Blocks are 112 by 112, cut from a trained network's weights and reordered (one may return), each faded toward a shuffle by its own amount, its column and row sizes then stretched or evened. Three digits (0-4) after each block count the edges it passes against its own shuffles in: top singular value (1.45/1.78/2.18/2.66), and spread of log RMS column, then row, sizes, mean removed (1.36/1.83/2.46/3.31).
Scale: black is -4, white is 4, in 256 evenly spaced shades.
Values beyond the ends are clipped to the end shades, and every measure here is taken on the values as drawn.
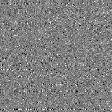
2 0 2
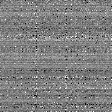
3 2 3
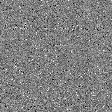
0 0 1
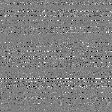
2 1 4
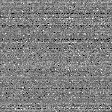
3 1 3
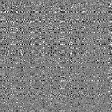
4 3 4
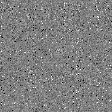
0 2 1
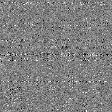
1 1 3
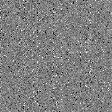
1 2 0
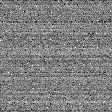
3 0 1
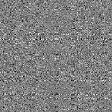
3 2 3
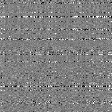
3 1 4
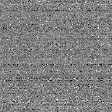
1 1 3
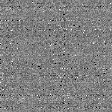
0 2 3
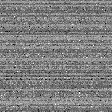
4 0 1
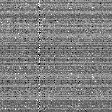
4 3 0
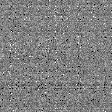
1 3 1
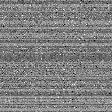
4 0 0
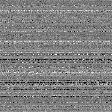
4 0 4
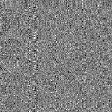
3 3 0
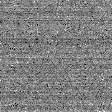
2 1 0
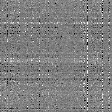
3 4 1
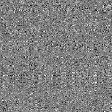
3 1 3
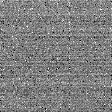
2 2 0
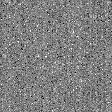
1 0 0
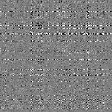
4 3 4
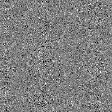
1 3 0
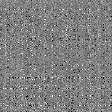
2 2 3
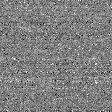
0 0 2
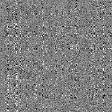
3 4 2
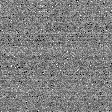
1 0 1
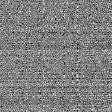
2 3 1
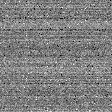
3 1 1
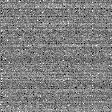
3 2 0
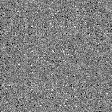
1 0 2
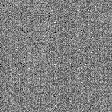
2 0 0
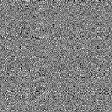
3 1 3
